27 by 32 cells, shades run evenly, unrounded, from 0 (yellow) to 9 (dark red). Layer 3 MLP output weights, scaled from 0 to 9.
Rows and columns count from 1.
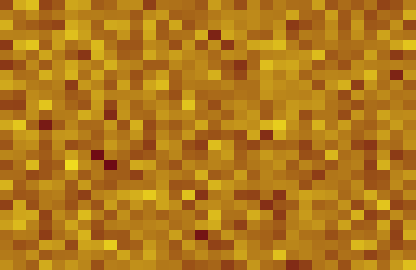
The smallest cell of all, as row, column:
17, 6
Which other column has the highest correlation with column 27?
2
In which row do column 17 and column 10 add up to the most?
25
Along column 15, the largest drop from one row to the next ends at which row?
20
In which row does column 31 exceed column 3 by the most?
1
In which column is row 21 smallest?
30
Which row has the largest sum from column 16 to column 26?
27
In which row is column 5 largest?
3
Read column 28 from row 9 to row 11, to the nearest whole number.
7 3 6
